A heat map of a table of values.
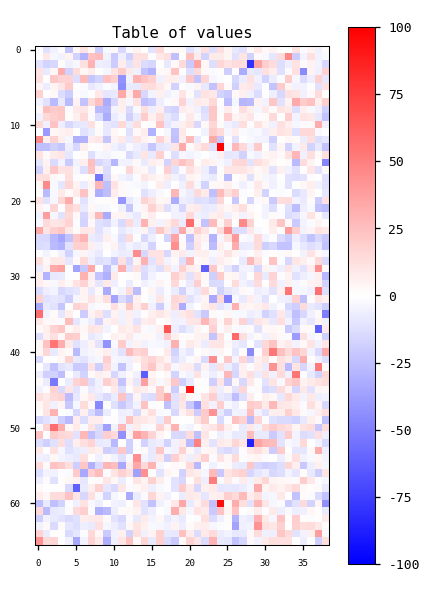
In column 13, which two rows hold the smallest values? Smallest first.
56, 32
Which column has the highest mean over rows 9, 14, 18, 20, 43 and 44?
34
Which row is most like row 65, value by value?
12
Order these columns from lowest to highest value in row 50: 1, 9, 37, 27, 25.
9, 37, 27, 25, 1
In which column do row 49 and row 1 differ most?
33
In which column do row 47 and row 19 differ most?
21
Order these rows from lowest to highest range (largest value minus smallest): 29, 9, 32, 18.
9, 18, 32, 29
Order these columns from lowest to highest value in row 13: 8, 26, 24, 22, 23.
23, 8, 22, 26, 24
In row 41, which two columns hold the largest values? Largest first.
23, 35
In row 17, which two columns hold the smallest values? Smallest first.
8, 25
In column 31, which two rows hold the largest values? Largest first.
40, 42
